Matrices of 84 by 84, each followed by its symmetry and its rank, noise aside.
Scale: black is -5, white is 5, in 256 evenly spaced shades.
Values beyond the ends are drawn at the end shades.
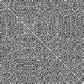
symmetric, rank five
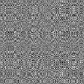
no symmetry, rank five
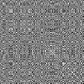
symmetric, rank five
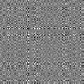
no symmetry, rank three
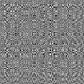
symmetric, rank three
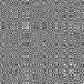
symmetric, rank three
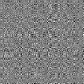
antisymmetric, rank four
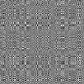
no symmetry, rank three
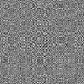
symmetric, rank four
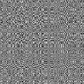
antisymmetric, rank four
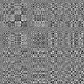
symmetric, rank three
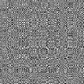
no symmetry, rank five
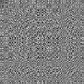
symmetric, rank five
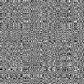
antisymmetric, rank four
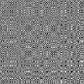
symmetric, rank three
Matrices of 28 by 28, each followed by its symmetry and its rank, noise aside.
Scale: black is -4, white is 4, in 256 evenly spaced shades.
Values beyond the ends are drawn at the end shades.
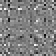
antisymmetric, rank four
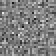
antisymmetric, rank eight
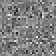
no symmetry, rank six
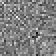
symmetric, rank eight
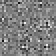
antisymmetric, rank six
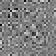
symmetric, rank four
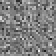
antisymmetric, rank six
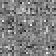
antisymmetric, rank six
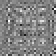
no symmetry, rank four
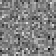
no symmetry, rank eight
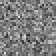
no symmetry, rank eight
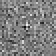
antisymmetric, rank six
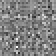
no symmetry, rank eight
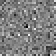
symmetric, rank eight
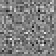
antisymmetric, rank six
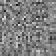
antisymmetric, rank six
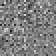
antisymmetric, rank eight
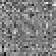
antisymmetric, rank eight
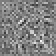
symmetric, rank six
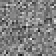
antisymmetric, rank eight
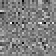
no symmetry, rank four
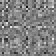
no symmetry, rank four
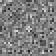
symmetric, rank eight
